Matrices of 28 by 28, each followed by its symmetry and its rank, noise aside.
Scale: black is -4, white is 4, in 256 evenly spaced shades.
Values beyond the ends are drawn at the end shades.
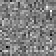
no symmetry, rank seven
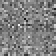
antisymmetric, rank six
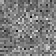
symmetric, rank six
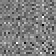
symmetric, rank five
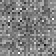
symmetric, rank seven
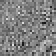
symmetric, rank five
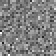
symmetric, rank seven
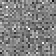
symmetric, rank seven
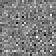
symmetric, rank seven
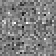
antisymmetric, rank six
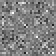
symmetric, rank six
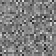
no symmetry, rank five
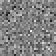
symmetric, rank six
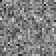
no symmetry, rank seven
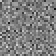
no symmetry, rank six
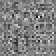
no symmetry, rank five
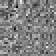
no symmetry, rank six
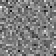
no symmetry, rank six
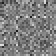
symmetric, rank five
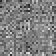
no symmetry, rank seven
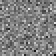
no symmetry, rank seven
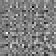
antisymmetric, rank six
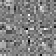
no symmetry, rank six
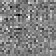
no symmetry, rank five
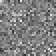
symmetric, rank five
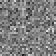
no symmetry, rank six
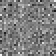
symmetric, rank five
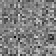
no symmetry, rank six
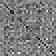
symmetric, rank five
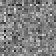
antisymmetric, rank six
